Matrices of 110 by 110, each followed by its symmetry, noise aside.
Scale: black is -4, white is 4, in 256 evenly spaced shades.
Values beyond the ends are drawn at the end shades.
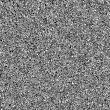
antisymmetric.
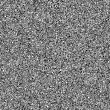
no symmetry.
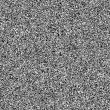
no symmetry.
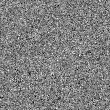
symmetric.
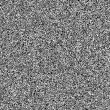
no symmetry.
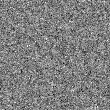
antisymmetric.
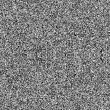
mirrored top to bottom.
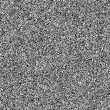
symmetric.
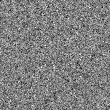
symmetric.
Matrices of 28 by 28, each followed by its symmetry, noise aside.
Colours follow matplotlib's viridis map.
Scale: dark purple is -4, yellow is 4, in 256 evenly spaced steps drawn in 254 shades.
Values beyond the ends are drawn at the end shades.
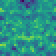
mirrored left to right.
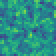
antisymmetric.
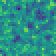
symmetric across the other diagonal.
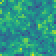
symmetric.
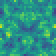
mirrored left to right.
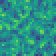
symmetric.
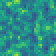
mirrored top to bottom.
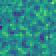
symmetric across the other diagonal.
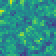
symmetric.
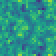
mirrored top to bottom.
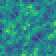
symmetric.
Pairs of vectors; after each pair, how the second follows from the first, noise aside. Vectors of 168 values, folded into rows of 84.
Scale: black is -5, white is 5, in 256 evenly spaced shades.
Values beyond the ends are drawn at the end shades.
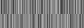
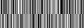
scaled up.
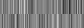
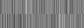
reversed, shrunk.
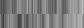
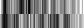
wrapped around, scaled up.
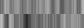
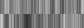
copied.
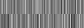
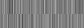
reversed, shrunk.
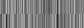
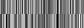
scaled up.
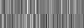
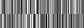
scaled up.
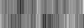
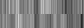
wrapped around, negated.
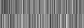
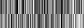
reversed, negated, scaled up.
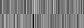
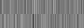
shrunk.
